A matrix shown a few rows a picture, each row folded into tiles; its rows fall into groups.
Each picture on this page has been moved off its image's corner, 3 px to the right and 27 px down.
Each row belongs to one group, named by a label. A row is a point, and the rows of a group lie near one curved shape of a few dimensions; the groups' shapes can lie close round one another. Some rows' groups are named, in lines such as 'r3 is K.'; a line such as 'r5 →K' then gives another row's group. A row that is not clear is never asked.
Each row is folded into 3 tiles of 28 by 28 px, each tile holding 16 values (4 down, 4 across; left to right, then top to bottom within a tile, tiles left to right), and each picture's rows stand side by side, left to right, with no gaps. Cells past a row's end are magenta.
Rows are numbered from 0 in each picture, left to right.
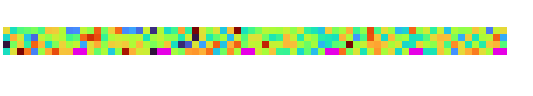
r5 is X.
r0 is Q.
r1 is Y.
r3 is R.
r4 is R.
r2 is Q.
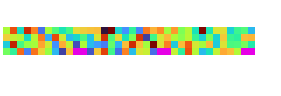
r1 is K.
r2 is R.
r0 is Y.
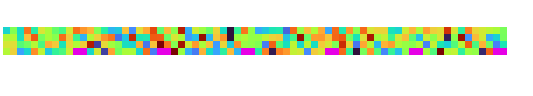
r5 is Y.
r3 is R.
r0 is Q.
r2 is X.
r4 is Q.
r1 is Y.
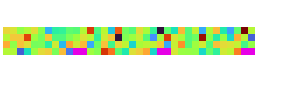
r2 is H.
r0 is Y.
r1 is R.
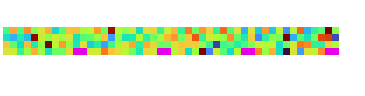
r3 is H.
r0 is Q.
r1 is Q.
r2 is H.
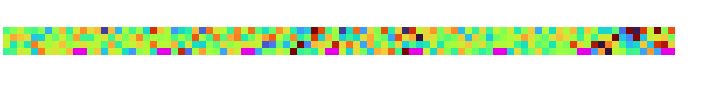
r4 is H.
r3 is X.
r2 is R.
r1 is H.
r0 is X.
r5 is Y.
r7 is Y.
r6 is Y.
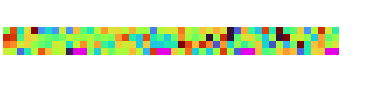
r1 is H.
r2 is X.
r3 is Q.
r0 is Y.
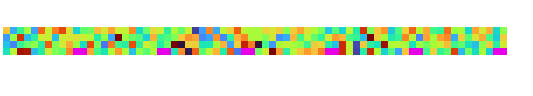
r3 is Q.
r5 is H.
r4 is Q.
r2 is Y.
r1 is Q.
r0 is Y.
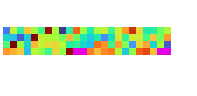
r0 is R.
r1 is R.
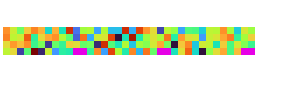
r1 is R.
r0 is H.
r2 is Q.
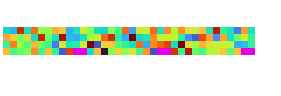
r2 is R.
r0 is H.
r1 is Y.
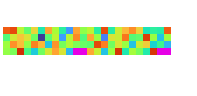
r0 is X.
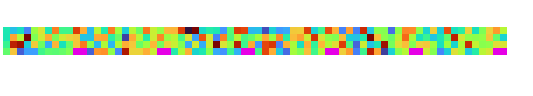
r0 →Q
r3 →Q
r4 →Q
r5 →Q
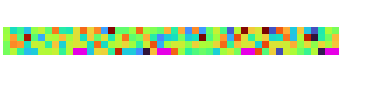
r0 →Q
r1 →Y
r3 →X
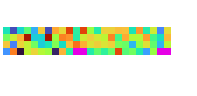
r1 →H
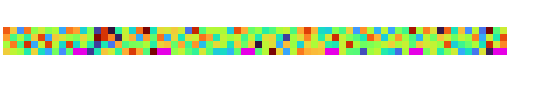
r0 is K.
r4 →R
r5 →H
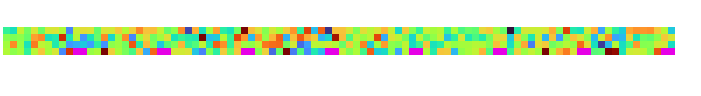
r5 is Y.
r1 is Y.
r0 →H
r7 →Y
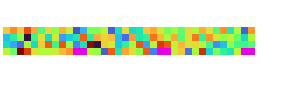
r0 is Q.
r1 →Y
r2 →H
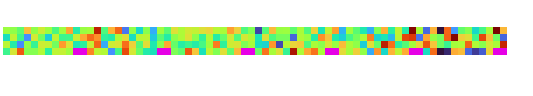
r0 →Q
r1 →Y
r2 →Y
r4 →H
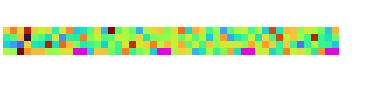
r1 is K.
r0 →Q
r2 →X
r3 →H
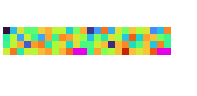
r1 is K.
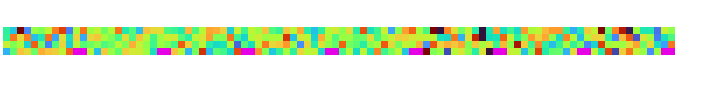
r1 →Y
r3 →X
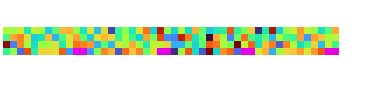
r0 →Y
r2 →K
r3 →K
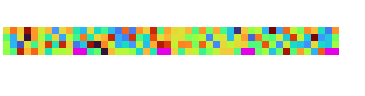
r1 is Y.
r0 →Q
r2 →X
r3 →H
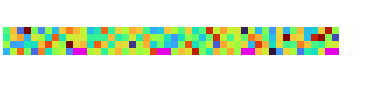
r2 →R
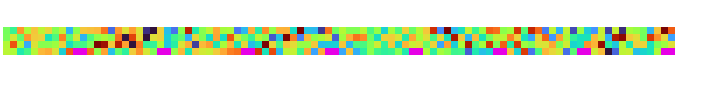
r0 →H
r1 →X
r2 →K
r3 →R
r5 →K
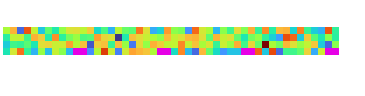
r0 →K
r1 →Q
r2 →Y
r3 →R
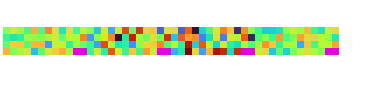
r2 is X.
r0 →R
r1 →R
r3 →Q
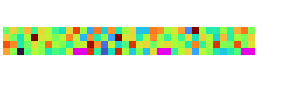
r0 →Q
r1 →Q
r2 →K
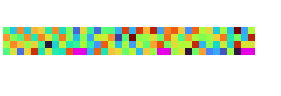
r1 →R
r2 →H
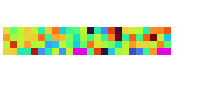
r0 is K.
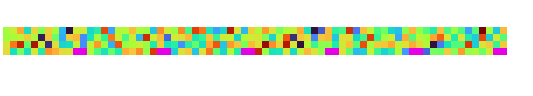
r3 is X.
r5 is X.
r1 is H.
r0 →X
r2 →X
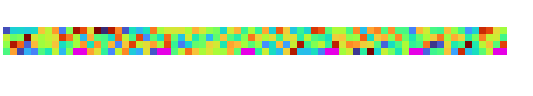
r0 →Q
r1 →X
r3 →X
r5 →X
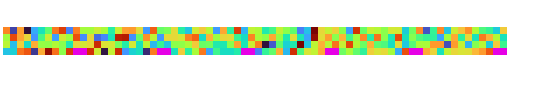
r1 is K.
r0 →X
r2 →H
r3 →X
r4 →H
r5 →K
